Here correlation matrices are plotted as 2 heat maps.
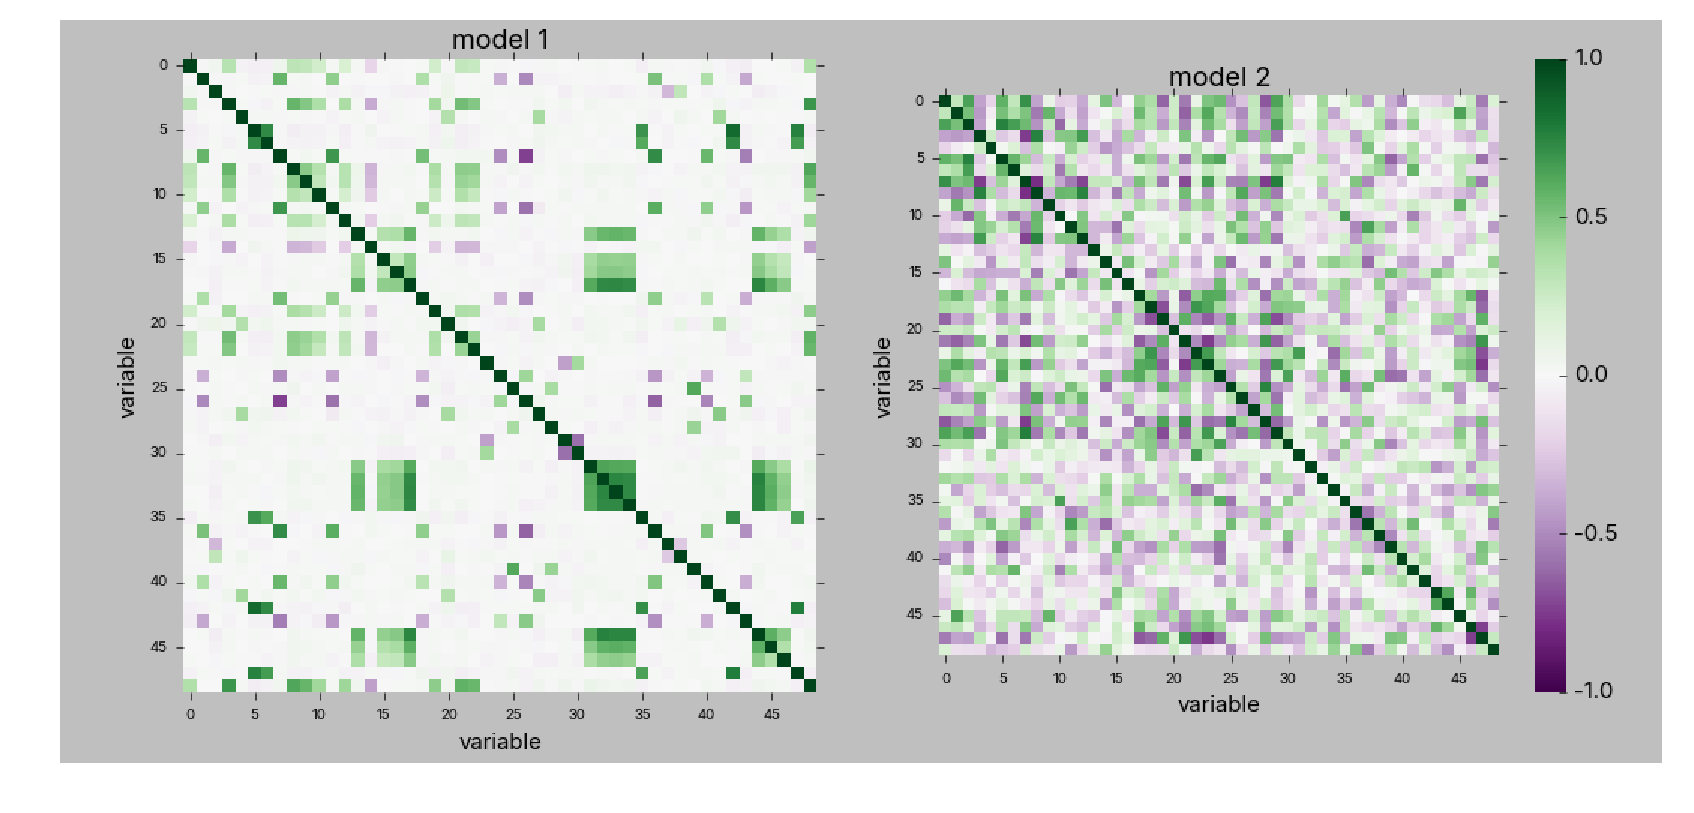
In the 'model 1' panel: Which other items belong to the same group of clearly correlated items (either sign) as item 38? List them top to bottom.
2, 37
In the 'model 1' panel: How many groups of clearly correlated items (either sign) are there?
8
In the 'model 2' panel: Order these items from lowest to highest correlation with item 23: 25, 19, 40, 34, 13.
19, 34, 25, 40, 13
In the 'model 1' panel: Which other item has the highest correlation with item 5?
42
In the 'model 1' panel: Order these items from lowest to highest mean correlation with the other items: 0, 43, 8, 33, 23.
43, 23, 0, 8, 33
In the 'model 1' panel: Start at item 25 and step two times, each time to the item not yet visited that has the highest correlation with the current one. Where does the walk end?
28
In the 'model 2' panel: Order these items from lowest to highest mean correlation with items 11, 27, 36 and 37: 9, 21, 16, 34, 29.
16, 34, 21, 9, 29
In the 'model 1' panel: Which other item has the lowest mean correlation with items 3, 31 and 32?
14
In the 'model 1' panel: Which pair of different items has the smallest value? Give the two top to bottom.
7, 26
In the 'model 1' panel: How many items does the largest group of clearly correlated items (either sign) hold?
11
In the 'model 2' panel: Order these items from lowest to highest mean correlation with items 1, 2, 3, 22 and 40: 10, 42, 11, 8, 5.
10, 8, 42, 11, 5
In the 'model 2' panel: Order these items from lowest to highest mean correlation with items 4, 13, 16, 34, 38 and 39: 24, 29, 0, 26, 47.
29, 0, 24, 26, 47
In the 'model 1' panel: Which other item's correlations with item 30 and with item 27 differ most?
29
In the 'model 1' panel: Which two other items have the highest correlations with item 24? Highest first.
26, 43
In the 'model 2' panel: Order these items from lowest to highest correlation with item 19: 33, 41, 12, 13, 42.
33, 41, 42, 13, 12
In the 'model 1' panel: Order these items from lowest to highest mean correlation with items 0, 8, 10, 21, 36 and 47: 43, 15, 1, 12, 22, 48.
43, 15, 1, 12, 22, 48
